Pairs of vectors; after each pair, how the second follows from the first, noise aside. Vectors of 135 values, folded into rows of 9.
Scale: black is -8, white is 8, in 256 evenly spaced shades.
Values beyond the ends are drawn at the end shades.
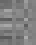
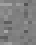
wrapped around, negated, partly zeroed.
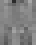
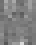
reversed, negated.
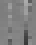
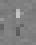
wrapped around, negated, partly zeroed.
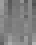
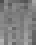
reversed, negated.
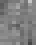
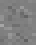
wrapped around, negated, partly zeroed.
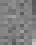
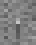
wrapped around.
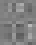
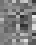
wrapped around, scaled up.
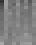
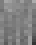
reversed.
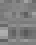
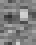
wrapped around, scaled up.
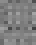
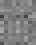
reversed.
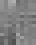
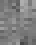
reversed, negated.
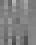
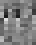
wrapped around, scaled up.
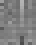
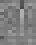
wrapped around.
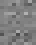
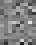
wrapped around, scaled up.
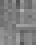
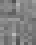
reversed.
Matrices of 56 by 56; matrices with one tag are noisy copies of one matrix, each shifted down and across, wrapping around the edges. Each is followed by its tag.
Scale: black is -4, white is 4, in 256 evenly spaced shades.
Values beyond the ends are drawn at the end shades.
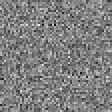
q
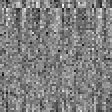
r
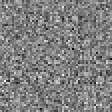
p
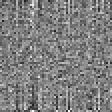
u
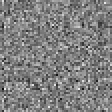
p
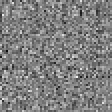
p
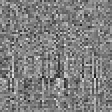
u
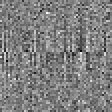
u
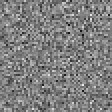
q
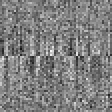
r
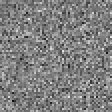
q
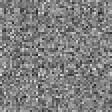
p
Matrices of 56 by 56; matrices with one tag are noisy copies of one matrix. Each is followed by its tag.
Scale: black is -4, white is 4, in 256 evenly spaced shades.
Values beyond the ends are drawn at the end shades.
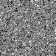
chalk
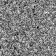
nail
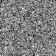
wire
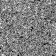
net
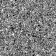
wire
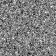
nail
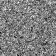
net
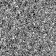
nail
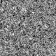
wire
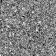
wire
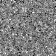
wire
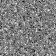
wire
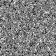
nail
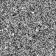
wire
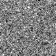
net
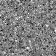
chalk
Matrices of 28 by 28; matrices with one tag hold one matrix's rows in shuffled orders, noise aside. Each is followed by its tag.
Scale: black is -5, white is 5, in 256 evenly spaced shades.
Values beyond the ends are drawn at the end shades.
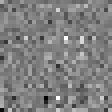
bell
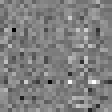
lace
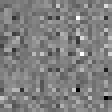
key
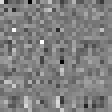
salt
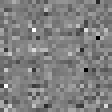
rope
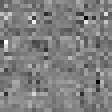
rope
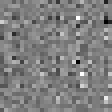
key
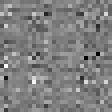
rope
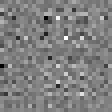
bell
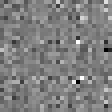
key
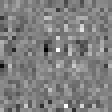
bell
